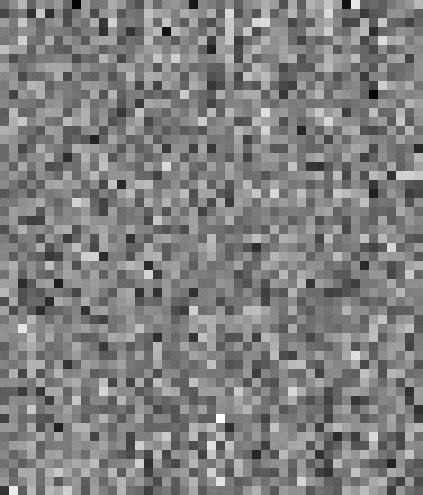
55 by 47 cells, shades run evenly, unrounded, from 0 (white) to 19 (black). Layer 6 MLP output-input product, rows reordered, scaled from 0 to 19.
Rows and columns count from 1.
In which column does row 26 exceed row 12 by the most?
19
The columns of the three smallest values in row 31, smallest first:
17, 46, 32
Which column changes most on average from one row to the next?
18
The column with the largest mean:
42
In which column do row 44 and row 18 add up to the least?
12
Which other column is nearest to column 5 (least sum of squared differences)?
21
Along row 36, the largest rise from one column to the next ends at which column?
44
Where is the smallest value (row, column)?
47, 25
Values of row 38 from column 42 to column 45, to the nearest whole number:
5 12 9 8
